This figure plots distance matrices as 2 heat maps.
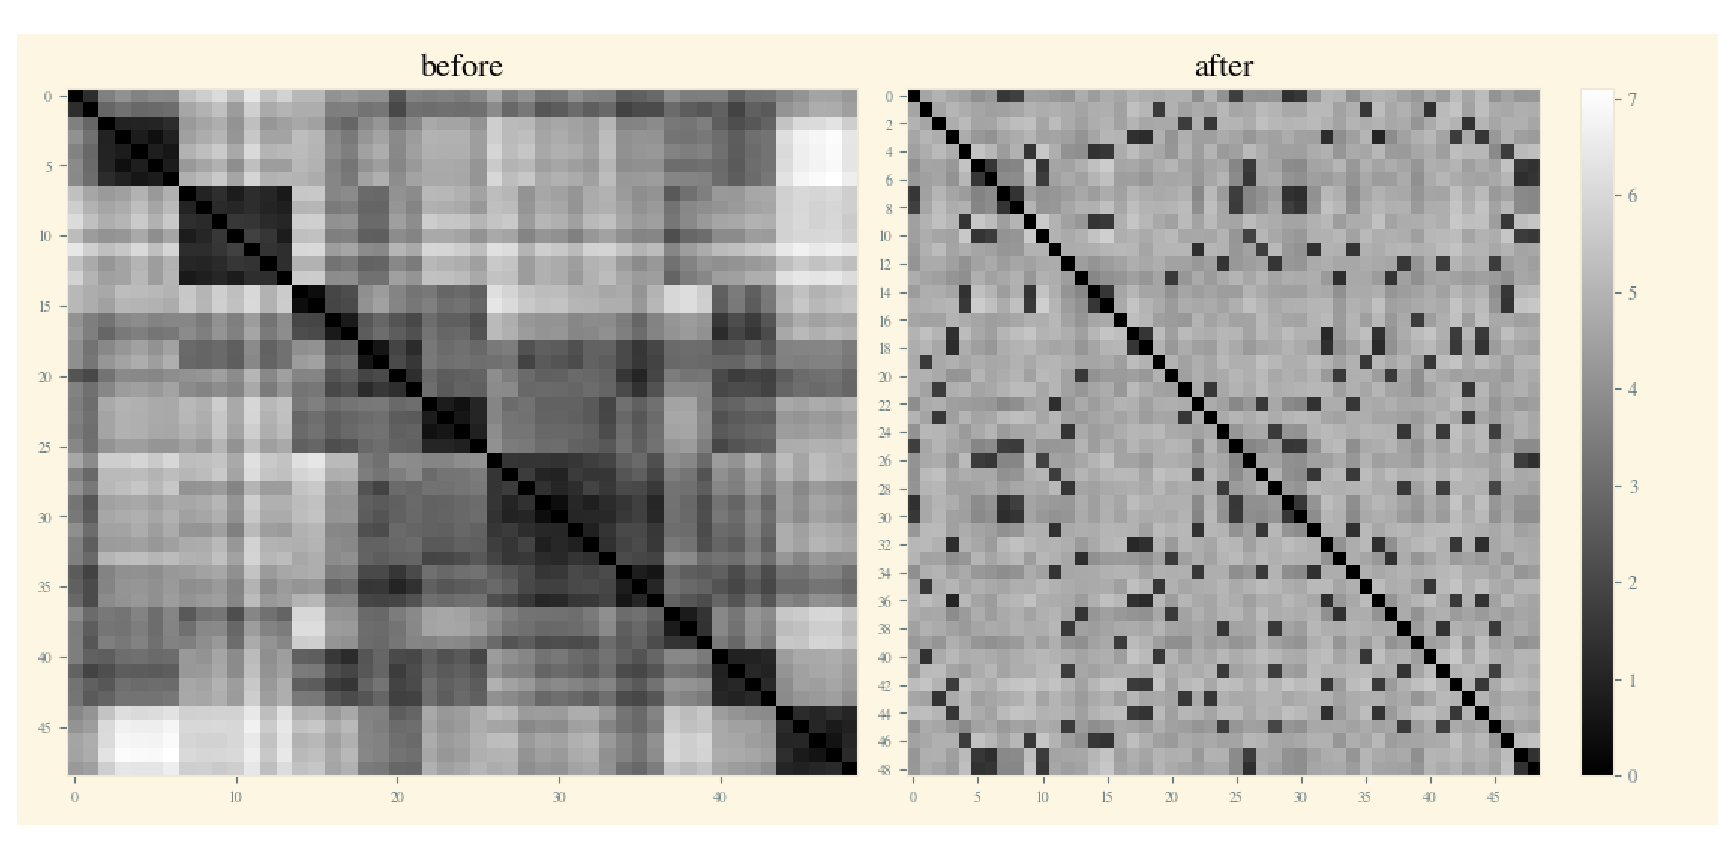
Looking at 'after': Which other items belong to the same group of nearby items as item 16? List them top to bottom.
39
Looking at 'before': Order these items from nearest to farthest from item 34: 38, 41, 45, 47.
41, 38, 45, 47
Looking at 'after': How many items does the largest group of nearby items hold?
7
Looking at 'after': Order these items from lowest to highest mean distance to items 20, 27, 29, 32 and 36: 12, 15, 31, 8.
31, 8, 12, 15
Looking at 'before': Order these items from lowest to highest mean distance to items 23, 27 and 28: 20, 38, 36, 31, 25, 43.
31, 36, 25, 20, 43, 38
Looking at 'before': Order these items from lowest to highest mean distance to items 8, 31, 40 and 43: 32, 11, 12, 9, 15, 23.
32, 23, 12, 9, 15, 11
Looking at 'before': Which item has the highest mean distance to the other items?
11
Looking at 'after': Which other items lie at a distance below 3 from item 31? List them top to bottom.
11, 22, 27, 34
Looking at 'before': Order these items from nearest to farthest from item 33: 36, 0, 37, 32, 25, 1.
32, 36, 25, 1, 0, 37
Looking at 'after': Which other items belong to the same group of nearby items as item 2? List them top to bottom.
21, 23, 43
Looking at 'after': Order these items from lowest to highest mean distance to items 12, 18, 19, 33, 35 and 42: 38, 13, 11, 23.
13, 38, 23, 11
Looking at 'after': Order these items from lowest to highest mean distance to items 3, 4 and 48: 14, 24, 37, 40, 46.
14, 46, 37, 24, 40
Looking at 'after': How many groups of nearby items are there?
10
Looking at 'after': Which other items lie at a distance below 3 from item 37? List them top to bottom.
13, 20, 33
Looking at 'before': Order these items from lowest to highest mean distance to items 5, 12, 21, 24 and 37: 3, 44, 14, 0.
3, 0, 14, 44
